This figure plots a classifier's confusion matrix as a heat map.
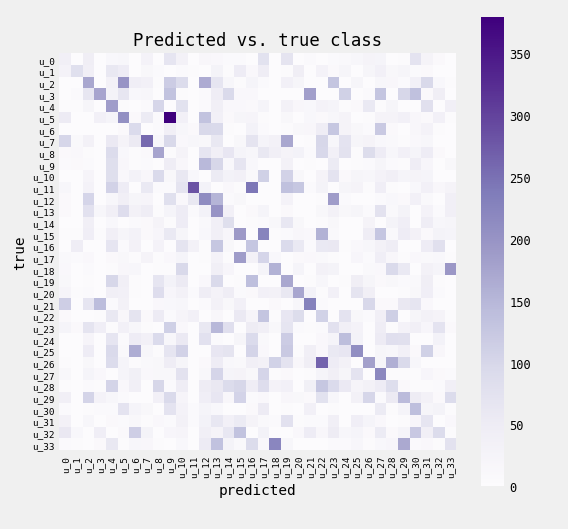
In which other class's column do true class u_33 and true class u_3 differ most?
u_18
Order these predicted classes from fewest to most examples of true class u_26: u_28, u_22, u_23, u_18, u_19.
u_23, u_19, u_18, u_28, u_22
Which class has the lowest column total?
u_1
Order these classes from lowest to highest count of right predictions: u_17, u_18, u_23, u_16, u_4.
u_23, u_17, u_16, u_18, u_4
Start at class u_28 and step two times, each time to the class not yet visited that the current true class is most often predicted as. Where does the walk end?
u_17
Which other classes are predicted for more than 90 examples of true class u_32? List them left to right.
u_6, u_15, u_30
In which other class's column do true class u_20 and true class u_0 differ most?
u_8
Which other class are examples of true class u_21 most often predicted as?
u_3
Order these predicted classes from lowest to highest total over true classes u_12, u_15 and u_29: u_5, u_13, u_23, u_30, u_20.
u_20, u_5, u_30, u_23, u_13
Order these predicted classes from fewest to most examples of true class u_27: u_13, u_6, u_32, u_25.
u_32, u_6, u_25, u_13
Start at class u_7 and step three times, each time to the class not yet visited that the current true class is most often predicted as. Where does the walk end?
u_13
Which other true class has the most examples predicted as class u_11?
u_12
